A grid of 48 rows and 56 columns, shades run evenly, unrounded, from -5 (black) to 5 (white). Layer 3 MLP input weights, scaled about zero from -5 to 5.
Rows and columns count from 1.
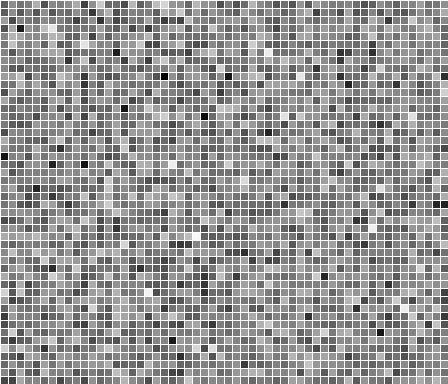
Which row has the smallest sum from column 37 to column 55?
25
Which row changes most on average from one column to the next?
10
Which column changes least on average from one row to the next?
30
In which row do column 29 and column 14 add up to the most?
21
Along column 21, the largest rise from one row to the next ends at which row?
11
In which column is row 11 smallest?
44
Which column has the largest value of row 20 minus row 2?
40
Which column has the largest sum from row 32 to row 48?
15
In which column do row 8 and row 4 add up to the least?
19
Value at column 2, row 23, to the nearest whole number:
0
